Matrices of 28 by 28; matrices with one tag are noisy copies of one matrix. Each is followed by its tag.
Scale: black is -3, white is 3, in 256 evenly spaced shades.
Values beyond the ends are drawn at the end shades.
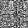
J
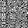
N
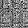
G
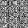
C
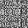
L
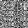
J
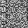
N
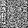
N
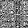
J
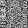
N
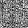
G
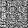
N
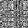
J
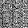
G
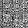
G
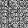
C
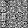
N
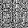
G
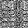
J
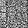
N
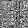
J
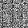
G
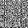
L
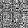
G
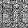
G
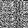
J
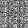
C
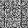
L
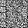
N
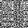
J
